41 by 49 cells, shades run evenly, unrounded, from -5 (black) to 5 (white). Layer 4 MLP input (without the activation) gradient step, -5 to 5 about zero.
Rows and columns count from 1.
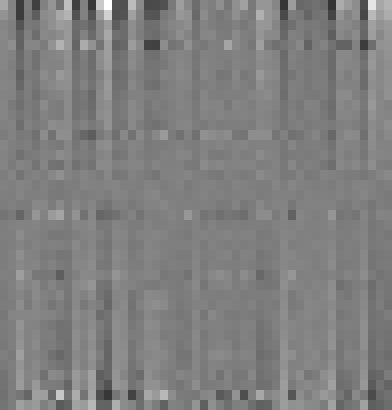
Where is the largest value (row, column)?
1, 14
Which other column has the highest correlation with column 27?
40
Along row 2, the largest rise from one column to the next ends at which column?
47
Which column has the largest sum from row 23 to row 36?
3
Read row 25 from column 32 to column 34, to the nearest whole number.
0 0 0
